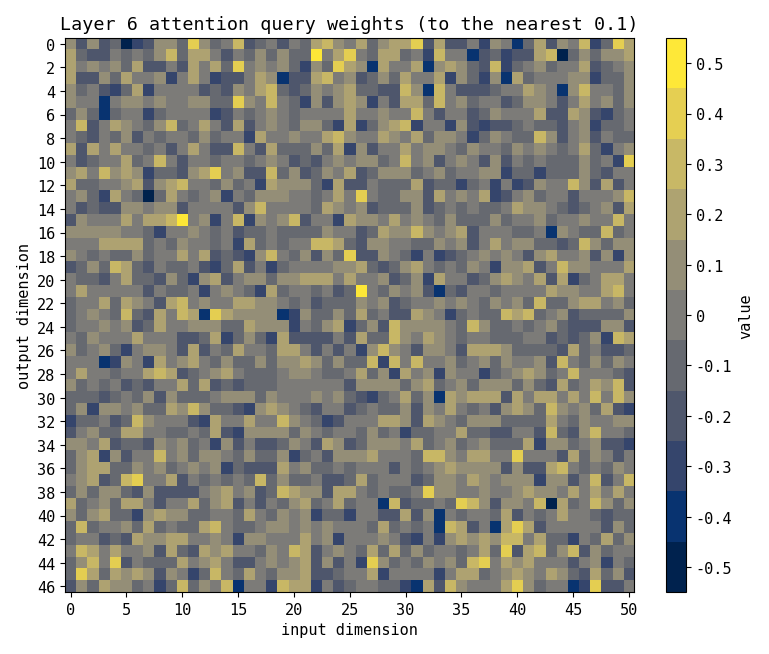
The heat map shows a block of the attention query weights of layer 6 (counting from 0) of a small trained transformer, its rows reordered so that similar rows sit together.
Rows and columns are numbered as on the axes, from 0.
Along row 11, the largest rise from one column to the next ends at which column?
18
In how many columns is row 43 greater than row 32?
22
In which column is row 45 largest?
1
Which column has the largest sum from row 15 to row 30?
49
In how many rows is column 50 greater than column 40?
18
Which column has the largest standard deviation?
33
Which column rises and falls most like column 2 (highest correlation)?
36
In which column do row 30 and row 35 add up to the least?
3
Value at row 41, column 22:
0
